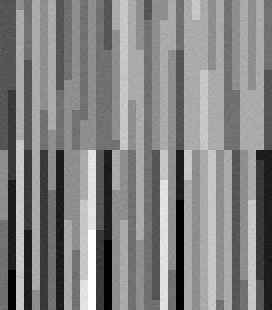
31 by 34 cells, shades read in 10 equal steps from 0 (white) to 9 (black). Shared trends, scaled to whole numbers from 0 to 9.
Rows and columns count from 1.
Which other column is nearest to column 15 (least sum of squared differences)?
22
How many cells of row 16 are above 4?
13
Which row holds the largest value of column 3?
1
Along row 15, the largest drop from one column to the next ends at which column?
3
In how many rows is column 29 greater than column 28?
15
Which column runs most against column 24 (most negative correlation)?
16
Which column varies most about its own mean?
33
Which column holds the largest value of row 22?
23
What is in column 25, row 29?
4
